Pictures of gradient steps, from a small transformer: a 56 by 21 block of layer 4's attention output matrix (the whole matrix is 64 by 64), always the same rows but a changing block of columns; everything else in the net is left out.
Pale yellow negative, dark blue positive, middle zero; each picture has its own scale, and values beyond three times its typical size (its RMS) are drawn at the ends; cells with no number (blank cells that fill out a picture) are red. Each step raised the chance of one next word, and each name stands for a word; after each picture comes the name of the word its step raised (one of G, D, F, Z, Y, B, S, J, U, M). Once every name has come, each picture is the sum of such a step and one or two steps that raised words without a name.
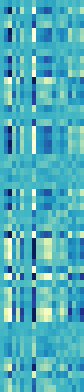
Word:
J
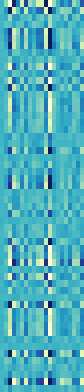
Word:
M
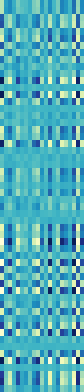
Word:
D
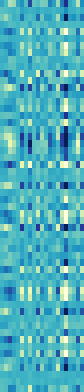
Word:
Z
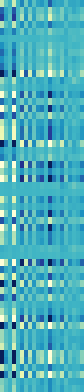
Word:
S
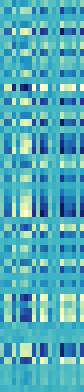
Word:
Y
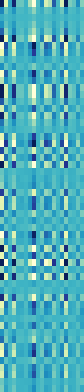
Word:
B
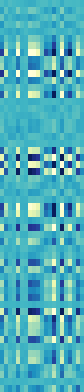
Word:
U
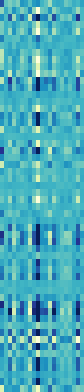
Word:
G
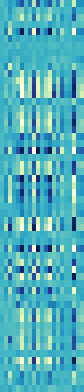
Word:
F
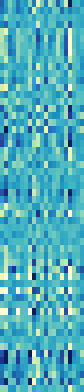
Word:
M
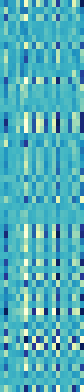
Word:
G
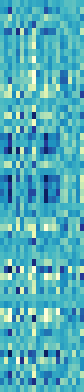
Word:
F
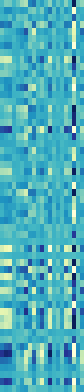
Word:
M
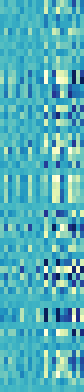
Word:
F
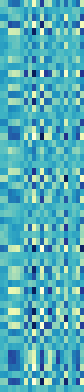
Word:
S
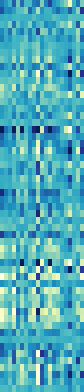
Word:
J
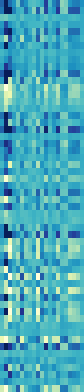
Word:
J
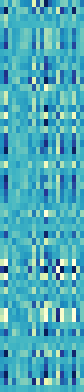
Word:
M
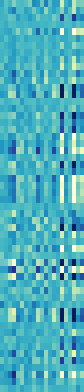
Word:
F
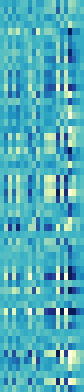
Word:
F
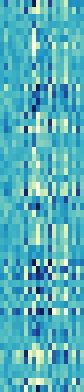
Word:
M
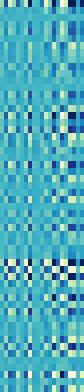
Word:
B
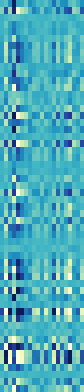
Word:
S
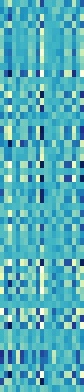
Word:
S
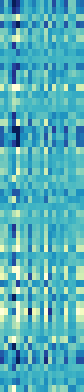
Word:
G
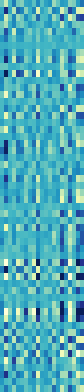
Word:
G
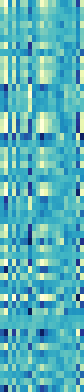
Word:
B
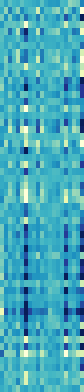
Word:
G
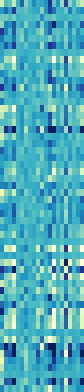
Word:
M
